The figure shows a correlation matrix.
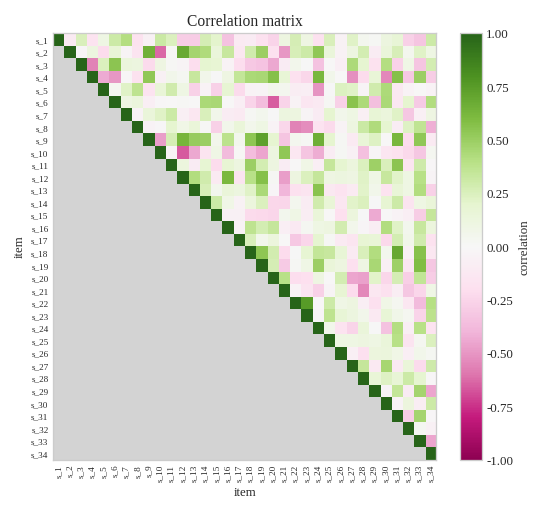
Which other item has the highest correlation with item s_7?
s_1
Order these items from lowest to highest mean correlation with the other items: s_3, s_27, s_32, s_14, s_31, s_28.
s_32, s_3, s_27, s_28, s_14, s_31
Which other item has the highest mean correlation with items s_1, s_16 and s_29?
s_11
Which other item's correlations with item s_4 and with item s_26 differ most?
s_24
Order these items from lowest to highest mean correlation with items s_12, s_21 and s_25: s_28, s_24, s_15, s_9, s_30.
s_28, s_15, s_24, s_30, s_9
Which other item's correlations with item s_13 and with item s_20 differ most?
s_21
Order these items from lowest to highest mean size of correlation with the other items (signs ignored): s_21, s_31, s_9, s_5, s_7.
s_7, s_5, s_21, s_31, s_9
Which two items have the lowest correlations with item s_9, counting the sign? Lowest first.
s_10, s_21
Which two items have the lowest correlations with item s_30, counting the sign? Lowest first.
s_4, s_24
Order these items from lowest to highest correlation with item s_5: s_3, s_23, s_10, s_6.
s_23, s_6, s_10, s_3
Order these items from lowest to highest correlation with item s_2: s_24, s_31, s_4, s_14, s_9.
s_4, s_31, s_14, s_24, s_9
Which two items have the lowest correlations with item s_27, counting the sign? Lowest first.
s_4, s_20
